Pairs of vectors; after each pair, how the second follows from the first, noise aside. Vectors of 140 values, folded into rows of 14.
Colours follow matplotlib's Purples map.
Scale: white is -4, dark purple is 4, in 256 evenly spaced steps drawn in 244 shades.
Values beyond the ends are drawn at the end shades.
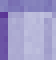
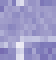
wrapped around, negated, partly zeroed.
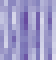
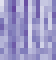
wrapped around.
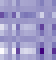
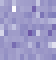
reversed, negated, partly zeroed.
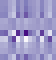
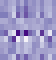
copied.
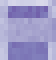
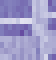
wrapped around.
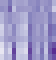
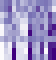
scaled up.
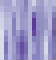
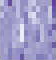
reversed, negated, partly zeroed.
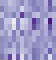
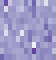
reversed, negated, partly zeroed.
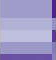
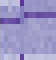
wrapped around, partly zeroed.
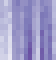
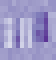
wrapped around, negated, partly zeroed.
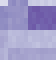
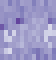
wrapped around, negated, partly zeroed.
